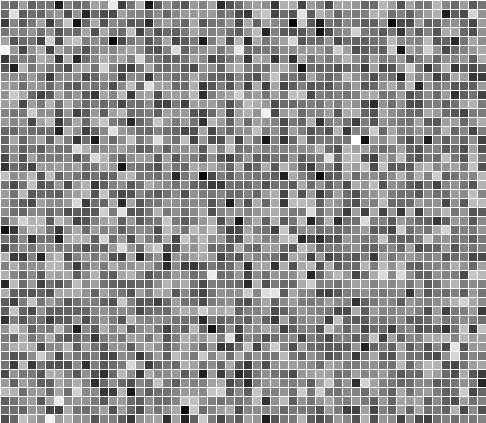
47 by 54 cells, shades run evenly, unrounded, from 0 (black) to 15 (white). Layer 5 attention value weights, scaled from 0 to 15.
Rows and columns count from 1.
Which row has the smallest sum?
3
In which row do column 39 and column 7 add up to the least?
15
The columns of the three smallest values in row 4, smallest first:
36, 30, 45
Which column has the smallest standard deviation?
29
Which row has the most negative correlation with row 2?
8
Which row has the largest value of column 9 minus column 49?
5
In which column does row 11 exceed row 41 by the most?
2
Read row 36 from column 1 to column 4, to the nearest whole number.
3 7 5 7
